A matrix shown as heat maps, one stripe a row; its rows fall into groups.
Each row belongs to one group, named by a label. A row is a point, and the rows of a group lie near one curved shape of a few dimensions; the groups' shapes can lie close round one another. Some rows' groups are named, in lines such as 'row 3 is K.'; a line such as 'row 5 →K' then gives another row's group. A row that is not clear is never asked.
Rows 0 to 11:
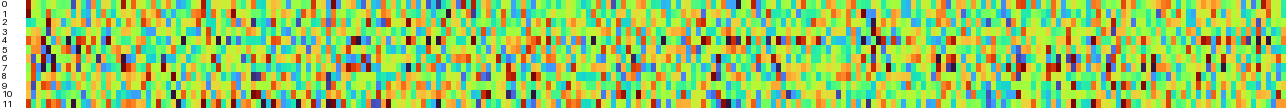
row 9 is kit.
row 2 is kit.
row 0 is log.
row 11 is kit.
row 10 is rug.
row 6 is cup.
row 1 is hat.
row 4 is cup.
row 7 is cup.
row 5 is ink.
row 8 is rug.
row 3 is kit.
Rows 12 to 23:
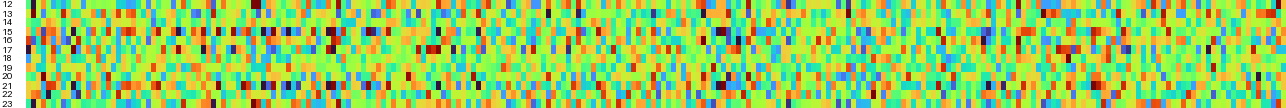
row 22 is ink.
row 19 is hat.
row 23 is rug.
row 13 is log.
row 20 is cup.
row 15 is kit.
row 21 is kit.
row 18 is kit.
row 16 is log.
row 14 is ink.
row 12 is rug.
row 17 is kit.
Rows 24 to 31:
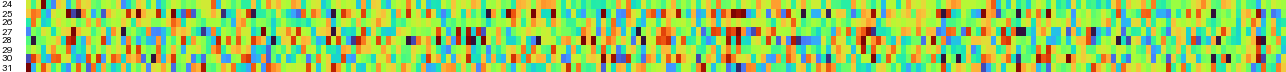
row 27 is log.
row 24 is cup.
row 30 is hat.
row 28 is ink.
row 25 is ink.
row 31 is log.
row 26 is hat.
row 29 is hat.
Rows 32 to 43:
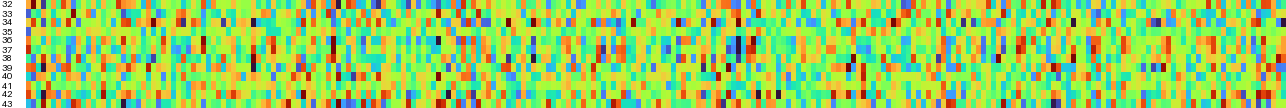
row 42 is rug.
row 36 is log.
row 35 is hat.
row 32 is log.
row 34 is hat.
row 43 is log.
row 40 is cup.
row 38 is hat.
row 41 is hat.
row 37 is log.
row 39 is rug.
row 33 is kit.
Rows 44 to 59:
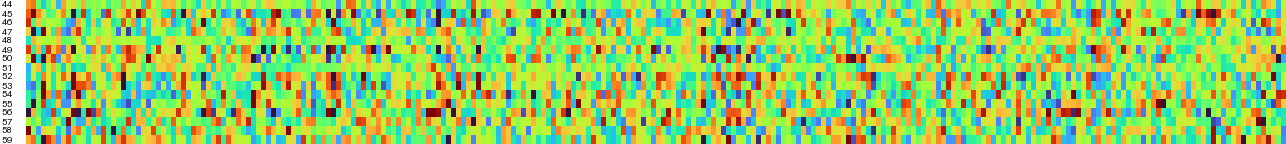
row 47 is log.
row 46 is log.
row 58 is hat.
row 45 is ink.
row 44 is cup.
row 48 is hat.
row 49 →kit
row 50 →rug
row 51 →kit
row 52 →log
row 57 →ink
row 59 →rug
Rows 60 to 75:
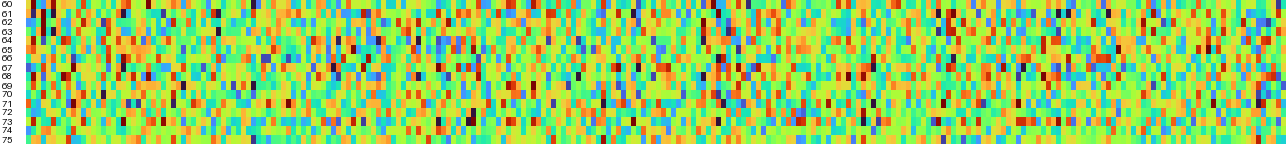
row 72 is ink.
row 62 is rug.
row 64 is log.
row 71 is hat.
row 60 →rug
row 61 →cup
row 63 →cup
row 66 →kit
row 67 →log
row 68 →log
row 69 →hat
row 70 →rug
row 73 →cup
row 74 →kit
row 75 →hat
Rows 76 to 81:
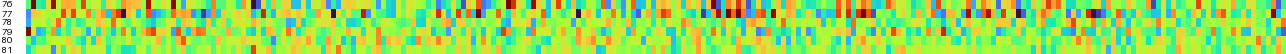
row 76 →rug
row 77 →log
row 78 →hat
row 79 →hat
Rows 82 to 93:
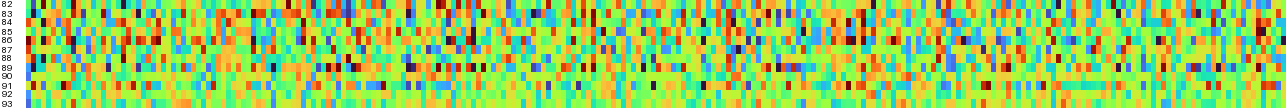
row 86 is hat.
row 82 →log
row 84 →rug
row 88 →cup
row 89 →ink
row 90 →kit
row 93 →kit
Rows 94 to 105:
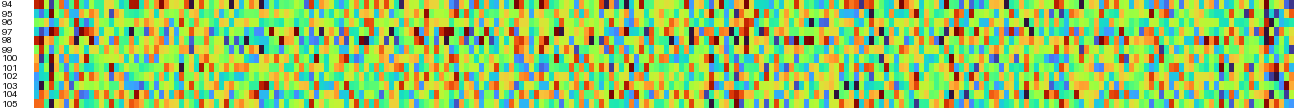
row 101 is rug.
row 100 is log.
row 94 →hat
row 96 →ink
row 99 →hat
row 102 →rug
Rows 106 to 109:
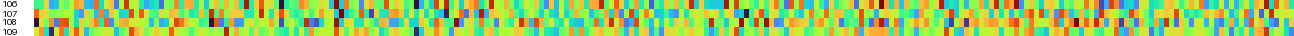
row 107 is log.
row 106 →ink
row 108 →hat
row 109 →cup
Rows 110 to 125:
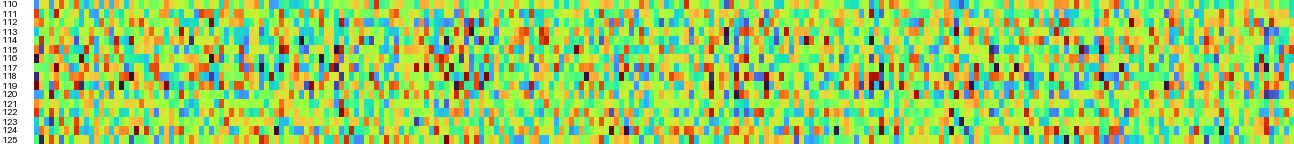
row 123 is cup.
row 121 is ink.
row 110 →kit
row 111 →hat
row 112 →log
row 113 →rug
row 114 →cup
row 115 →kit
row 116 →kit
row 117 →kit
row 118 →log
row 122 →log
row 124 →hat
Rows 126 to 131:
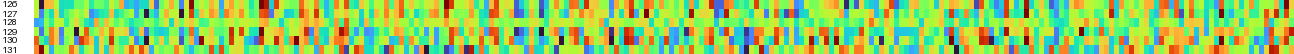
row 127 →rug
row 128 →cup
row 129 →hat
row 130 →hat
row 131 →log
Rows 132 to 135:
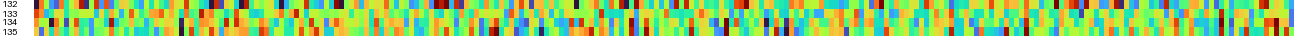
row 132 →kit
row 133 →hat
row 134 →rug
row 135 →rug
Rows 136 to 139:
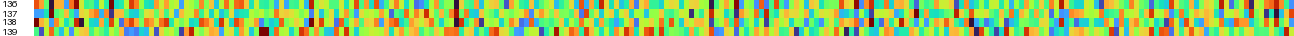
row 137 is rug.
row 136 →rug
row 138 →hat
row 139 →rug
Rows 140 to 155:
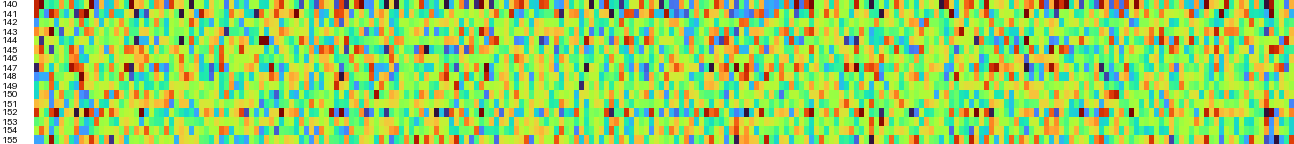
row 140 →cup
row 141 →hat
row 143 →cup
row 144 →rug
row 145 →log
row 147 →log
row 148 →kit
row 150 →kit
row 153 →ink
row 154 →hat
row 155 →rug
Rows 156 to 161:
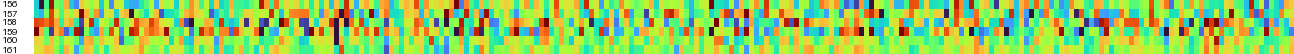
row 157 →log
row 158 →ink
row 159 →hat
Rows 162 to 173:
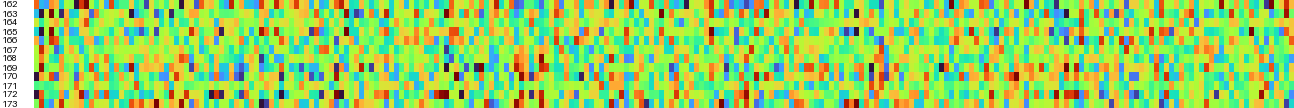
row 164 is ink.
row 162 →hat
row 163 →cup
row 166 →kit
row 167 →ink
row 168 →hat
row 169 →cup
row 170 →hat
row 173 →rug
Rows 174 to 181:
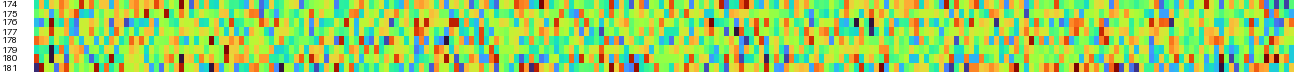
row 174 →rug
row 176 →rug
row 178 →log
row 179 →cup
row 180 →rug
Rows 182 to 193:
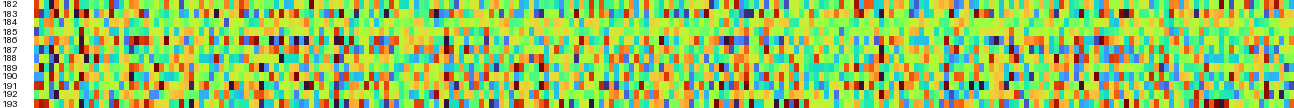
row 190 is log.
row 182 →rug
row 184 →cup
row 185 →kit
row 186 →kit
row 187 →log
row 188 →kit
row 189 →rug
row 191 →hat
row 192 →kit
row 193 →ink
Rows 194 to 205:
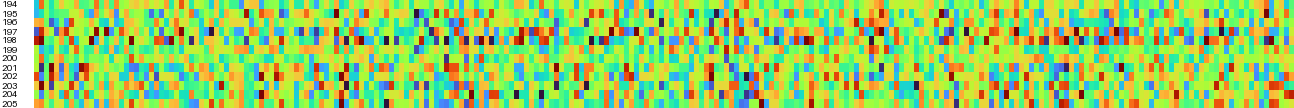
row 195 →ink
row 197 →hat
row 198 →cup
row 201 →log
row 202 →log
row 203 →log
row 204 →hat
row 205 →log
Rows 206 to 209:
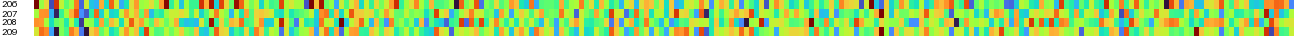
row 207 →ink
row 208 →log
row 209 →ink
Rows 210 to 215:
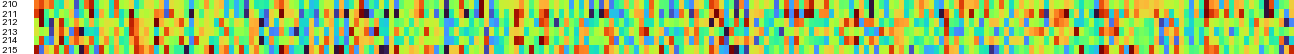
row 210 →cup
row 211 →cup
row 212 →rug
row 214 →rug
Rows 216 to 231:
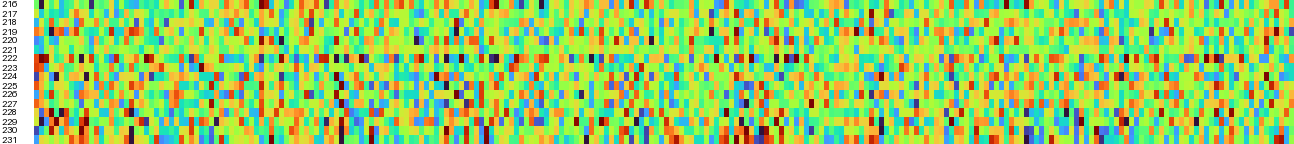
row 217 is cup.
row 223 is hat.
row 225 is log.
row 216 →rug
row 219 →rug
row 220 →ink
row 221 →cup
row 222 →ink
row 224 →kit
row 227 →log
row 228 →cup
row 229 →ink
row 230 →log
